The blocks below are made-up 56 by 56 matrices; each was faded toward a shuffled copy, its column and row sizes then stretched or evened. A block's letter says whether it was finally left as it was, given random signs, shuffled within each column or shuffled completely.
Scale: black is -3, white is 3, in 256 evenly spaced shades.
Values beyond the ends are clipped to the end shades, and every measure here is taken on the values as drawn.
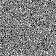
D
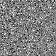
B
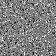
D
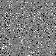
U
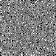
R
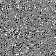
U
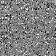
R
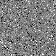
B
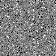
B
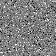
D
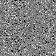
B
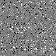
U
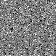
D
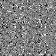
R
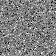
D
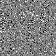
R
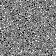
D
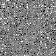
U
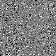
U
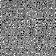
R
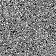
D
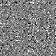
R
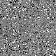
R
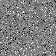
B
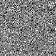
R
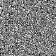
B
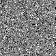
B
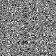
R
